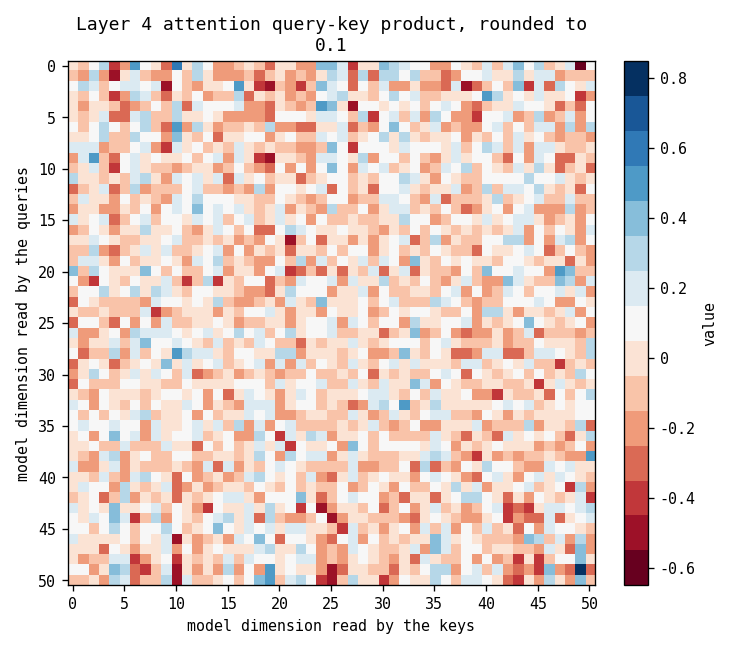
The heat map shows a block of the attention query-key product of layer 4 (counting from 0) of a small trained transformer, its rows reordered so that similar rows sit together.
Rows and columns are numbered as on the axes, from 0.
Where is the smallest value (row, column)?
0, 49
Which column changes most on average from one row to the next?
50
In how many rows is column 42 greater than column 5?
20
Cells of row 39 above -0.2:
38
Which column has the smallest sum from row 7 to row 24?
4
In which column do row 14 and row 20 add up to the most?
48
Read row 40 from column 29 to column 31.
0 0.1 0
